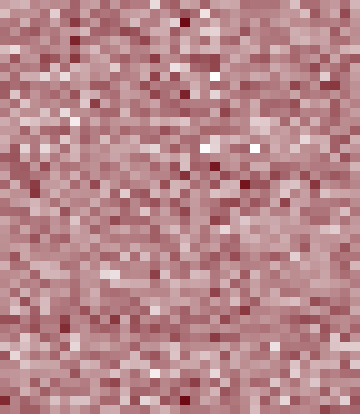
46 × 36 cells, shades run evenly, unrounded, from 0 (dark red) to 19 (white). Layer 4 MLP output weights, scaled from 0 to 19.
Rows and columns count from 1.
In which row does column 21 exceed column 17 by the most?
17
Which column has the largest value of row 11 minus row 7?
22
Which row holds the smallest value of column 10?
12
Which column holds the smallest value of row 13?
23
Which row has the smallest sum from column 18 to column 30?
20
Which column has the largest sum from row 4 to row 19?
26
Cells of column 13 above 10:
24
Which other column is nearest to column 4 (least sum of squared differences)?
27
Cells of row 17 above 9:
27
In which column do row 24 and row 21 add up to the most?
30
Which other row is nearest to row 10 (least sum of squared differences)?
37
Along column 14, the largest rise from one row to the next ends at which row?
40
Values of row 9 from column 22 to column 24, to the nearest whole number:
19 10 11
